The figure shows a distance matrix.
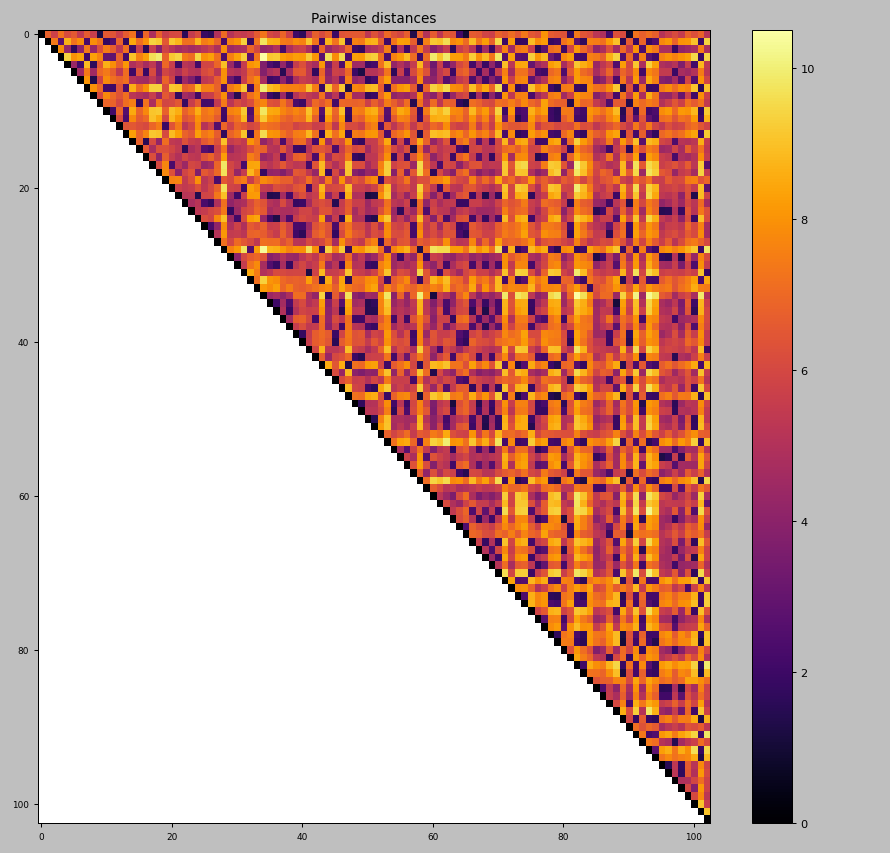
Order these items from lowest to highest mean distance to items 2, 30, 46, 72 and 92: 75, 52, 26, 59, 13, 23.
75, 23, 59, 26, 52, 13
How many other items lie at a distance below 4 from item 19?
3
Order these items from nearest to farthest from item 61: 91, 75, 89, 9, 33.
9, 75, 33, 89, 91
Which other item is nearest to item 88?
35
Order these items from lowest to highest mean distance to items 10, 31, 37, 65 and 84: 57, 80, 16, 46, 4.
57, 80, 16, 4, 46
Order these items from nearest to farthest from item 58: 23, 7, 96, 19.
7, 19, 23, 96
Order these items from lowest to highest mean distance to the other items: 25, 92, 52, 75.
92, 25, 75, 52
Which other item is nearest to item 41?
31
